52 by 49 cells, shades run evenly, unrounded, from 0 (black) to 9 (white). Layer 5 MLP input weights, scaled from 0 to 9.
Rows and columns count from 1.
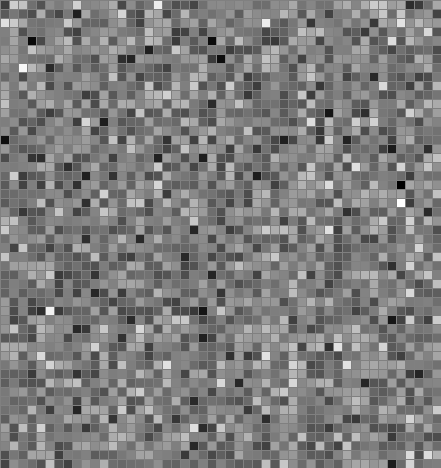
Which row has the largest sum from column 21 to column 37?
24
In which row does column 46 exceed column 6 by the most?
13
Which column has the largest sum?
33
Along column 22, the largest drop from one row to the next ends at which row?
26
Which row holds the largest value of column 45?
23
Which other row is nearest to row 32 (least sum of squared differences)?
42
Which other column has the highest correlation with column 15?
27
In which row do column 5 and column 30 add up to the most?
40
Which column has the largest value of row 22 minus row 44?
12
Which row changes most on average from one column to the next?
5
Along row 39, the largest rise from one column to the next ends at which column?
38
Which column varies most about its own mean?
46
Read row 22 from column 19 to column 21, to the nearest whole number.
2 5 6
